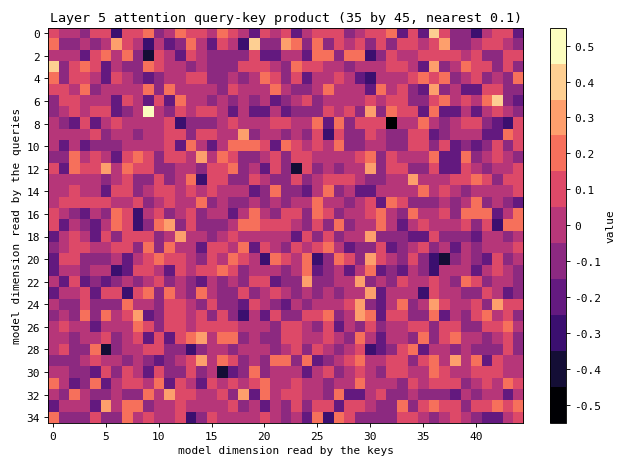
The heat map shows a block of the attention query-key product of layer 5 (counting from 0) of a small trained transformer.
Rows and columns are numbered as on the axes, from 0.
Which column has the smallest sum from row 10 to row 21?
38
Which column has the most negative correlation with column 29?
18
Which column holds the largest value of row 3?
0
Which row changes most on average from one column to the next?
1
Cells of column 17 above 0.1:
4
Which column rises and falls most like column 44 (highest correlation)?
35
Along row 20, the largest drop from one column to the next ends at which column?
25
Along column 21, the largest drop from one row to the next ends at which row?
6
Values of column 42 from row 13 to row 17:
-0.1 0 0 -0.2 -0.3
